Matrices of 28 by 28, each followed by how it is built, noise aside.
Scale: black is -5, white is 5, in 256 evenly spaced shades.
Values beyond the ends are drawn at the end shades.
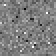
sparse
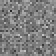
repeating columns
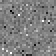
sparse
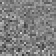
lower triangular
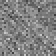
Toeplitz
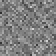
Toeplitz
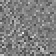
lower triangular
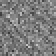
Toeplitz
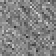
Toeplitz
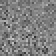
lower triangular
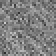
Toeplitz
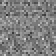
repeating columns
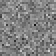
repeating columns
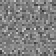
repeating columns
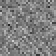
Toeplitz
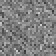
Toeplitz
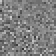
lower triangular
